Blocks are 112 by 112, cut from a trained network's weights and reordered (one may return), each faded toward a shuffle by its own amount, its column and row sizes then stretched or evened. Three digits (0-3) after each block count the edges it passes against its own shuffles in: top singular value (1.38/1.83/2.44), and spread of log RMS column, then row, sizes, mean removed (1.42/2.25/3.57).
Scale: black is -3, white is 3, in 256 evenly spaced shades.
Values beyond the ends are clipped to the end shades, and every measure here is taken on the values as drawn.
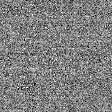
0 1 1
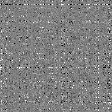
1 2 2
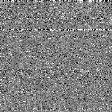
2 0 2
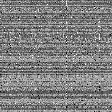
3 1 0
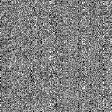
2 2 0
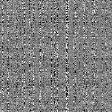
1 3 1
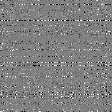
2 2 3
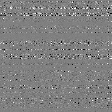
1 1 3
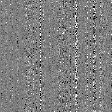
1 3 0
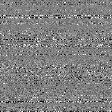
0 1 3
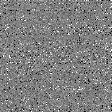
0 1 2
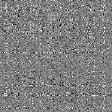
1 2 2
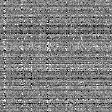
3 2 2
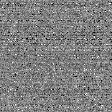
1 1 2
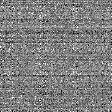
2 2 1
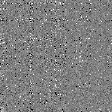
0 2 1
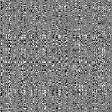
3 3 2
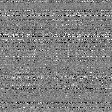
1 1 3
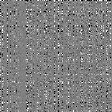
2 3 2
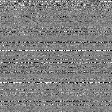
1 0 3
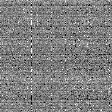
2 2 1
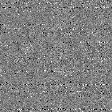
0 1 2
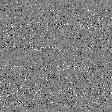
0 0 2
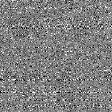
2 1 2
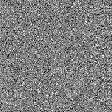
2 0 0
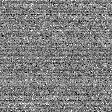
2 0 1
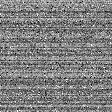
3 0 0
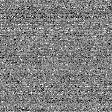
1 0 2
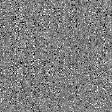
0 2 1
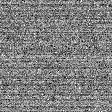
2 0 0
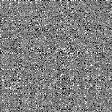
2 1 2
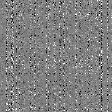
1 3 1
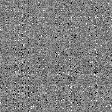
0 2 1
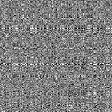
3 0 2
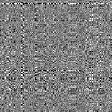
3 2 2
